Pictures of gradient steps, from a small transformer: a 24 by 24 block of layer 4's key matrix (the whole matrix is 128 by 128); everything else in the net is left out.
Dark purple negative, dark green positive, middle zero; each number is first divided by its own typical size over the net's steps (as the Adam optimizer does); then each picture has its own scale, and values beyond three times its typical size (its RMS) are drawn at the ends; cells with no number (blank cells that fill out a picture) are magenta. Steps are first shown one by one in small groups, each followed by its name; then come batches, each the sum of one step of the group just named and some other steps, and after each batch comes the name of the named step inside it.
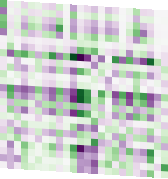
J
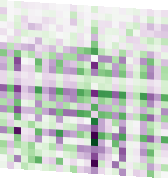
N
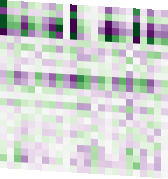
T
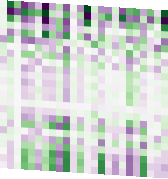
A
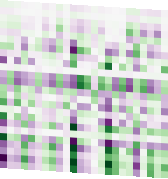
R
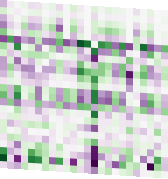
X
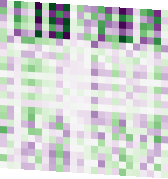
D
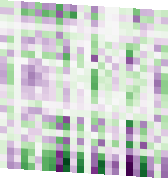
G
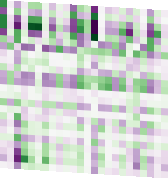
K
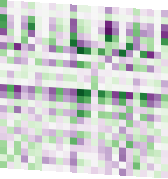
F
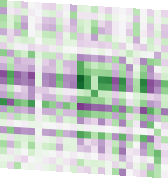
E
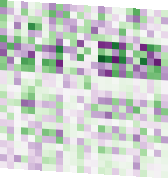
K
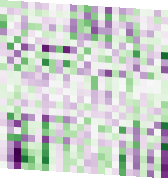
K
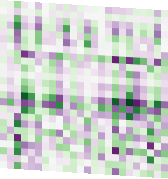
D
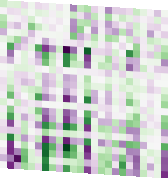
K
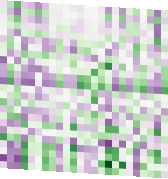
R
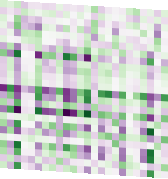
N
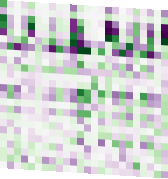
F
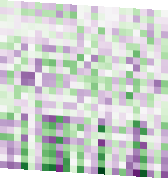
G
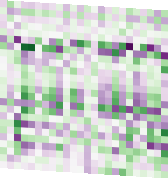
X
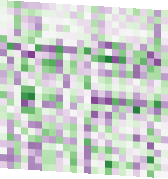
R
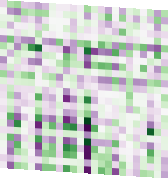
A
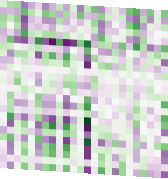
A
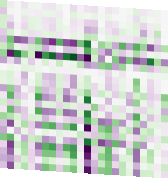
J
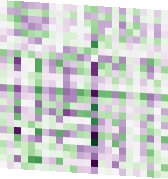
N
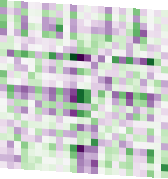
J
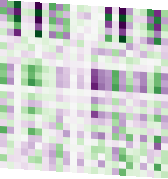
D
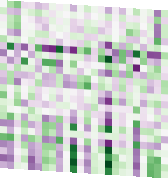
R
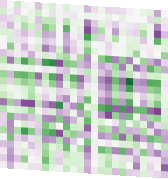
D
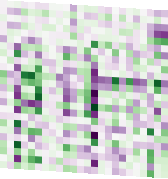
N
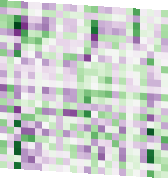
E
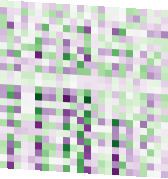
G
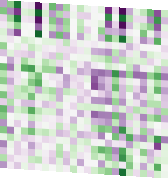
D
